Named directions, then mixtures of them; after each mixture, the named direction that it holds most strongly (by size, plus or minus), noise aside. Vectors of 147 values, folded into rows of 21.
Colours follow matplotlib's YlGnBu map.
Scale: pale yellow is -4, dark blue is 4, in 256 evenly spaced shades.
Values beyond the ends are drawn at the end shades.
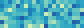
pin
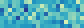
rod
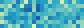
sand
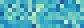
rod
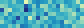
rod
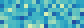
pin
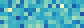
pin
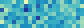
sand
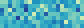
rod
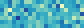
rod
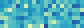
pin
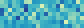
rod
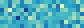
rod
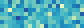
pin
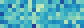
sand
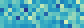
rod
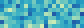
pin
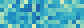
sand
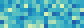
pin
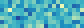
pin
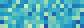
pin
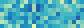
sand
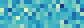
rod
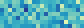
rod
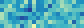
sand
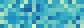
sand
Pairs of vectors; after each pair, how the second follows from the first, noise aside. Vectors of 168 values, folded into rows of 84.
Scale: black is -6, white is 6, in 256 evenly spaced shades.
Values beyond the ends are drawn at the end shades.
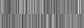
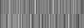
wrapped around, partly zeroed.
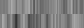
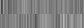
wrapped around, partly zeroed.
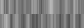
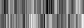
reversed, scaled up.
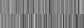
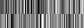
wrapped around, scaled up.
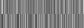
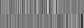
reversed, negated, partly zeroed.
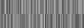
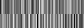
reversed, scaled up.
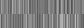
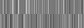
wrapped around, partly zeroed.
